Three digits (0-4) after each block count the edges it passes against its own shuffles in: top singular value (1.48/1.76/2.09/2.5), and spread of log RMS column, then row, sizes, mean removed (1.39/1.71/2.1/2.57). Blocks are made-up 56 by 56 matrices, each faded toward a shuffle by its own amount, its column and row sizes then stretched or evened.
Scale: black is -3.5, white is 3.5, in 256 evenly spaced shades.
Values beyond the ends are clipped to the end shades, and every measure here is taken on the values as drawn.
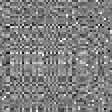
4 0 3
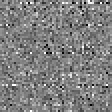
1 2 3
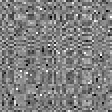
4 1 0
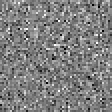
1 1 0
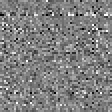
1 0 3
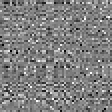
4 0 3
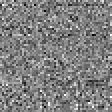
1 1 2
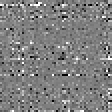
2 3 4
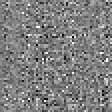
1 3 3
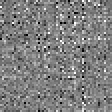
1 4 2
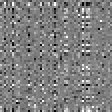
4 4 2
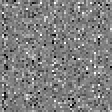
1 3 0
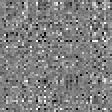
3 3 3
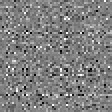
3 2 3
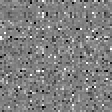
2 1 3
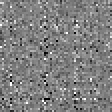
1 3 1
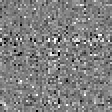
2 3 2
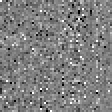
0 2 0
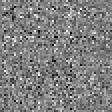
0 3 3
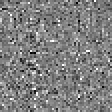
2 1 1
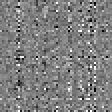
2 4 3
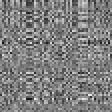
4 2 4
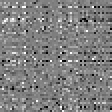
3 2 4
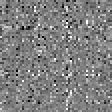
1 4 3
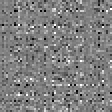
1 4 4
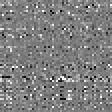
2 1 4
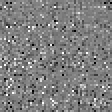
0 2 3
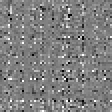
0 4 4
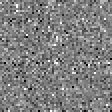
0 0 2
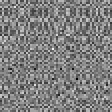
4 0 2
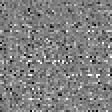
0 1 4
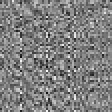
4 4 0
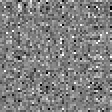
2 3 1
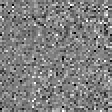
2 2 1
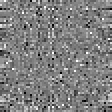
3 2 1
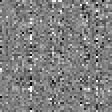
2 4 1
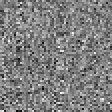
2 2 1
